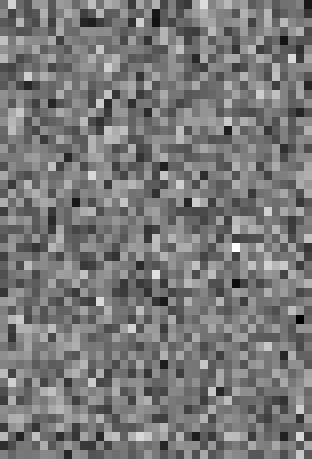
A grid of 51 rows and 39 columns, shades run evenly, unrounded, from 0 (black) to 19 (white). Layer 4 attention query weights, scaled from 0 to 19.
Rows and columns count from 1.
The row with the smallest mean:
33
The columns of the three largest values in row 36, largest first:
3, 2, 22
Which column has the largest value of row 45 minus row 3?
12
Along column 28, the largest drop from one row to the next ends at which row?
44
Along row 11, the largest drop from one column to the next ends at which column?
15
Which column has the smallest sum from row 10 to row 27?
37
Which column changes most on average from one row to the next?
38
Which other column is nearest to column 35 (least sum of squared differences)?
4
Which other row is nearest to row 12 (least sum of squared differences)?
42
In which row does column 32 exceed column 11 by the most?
30
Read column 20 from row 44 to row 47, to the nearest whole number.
6 6 10 5
